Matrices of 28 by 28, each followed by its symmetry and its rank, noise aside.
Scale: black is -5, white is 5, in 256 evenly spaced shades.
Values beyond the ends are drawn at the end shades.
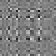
no symmetry, rank two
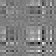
symmetric, rank one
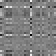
no symmetry, rank one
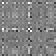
symmetric, rank two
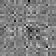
symmetric, rank three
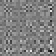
no symmetry, rank two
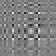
symmetric, rank one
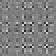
symmetric, rank one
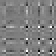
symmetric, rank one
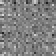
no symmetry, rank three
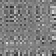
no symmetry, rank three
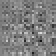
no symmetry, rank three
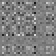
symmetric, rank two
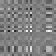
symmetric, rank one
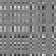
no symmetry, rank one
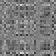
no symmetry, rank three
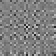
symmetric, rank two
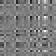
no symmetry, rank two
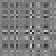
symmetric, rank one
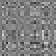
antisymmetric, rank two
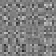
antisymmetric, rank two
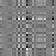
no symmetry, rank one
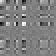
symmetric, rank one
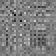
symmetric, rank three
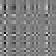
no symmetry, rank one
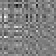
antisymmetric, rank two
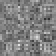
no symmetry, rank three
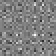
no symmetry, rank three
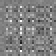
no symmetry, rank two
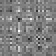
symmetric, rank three
